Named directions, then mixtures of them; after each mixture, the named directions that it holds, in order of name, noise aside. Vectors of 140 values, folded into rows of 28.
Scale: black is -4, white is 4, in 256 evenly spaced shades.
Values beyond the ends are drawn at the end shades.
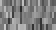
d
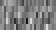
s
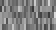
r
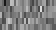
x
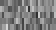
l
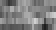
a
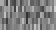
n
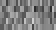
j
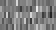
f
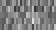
j.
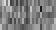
n, s, x.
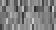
j.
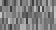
n, r, x.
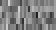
l, s.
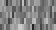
d, j.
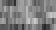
a.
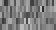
n, x.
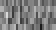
d, l, s.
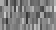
n.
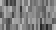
a, d, n.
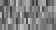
n, x.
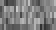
a, n.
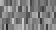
d, l, n.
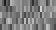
x.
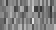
j.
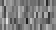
s.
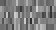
f.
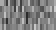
n.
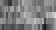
a.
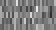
f.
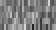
d, j, r.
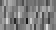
s.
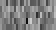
a, n, s.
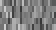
d.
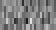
l, s.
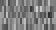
f, r.
